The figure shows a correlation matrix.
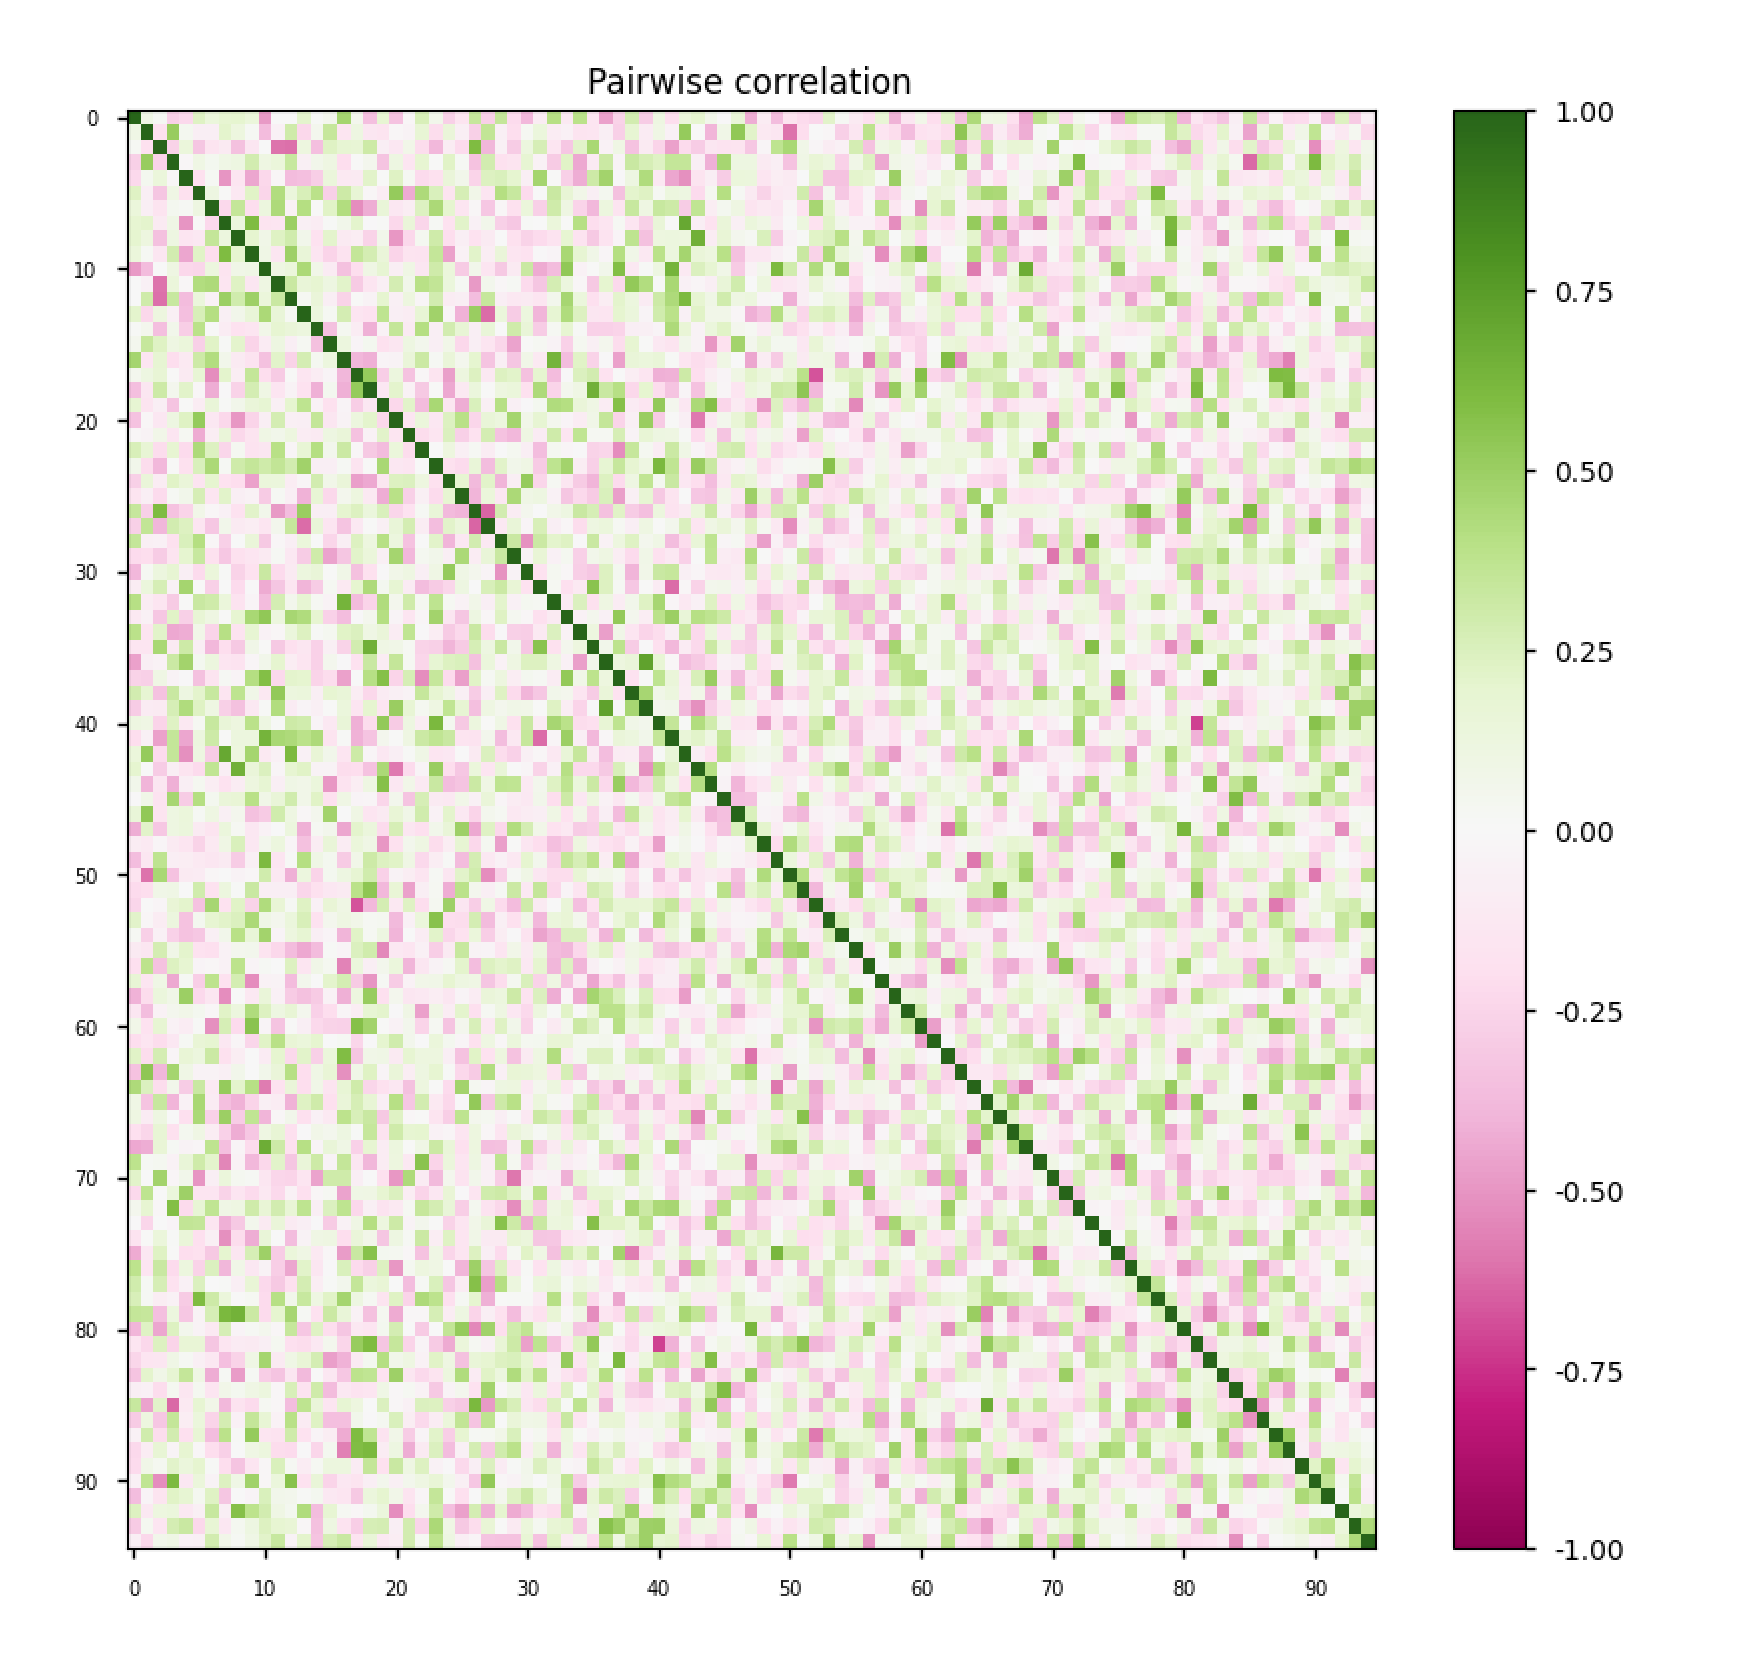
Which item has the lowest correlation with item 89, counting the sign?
54
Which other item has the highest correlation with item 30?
24
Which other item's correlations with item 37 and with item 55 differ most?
19
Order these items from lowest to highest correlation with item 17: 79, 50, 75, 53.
79, 53, 50, 75
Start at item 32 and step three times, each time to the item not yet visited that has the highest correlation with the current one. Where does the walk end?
72
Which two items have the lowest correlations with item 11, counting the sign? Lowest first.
2, 26
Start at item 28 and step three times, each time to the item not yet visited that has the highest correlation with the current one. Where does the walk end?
18
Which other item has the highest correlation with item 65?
85
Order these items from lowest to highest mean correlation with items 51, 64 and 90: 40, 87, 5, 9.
40, 5, 87, 9
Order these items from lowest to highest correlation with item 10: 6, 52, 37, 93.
6, 93, 52, 37
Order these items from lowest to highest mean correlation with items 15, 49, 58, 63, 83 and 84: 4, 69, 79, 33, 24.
79, 69, 24, 33, 4
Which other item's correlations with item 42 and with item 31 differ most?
4
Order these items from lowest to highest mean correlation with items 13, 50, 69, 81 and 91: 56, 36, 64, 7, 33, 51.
7, 64, 56, 36, 33, 51
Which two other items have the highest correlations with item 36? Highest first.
39, 93
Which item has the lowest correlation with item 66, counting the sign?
43
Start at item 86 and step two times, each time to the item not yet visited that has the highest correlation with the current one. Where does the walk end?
47
